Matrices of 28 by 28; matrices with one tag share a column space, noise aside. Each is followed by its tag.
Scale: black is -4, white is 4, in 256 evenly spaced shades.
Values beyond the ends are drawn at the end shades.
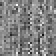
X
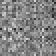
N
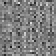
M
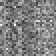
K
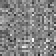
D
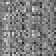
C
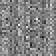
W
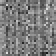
X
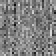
X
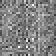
D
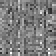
X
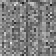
M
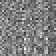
W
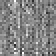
X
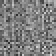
D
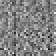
C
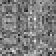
C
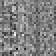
C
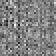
K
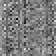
W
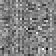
W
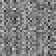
W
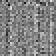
M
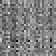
D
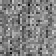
X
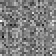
K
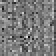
N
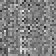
W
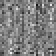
X
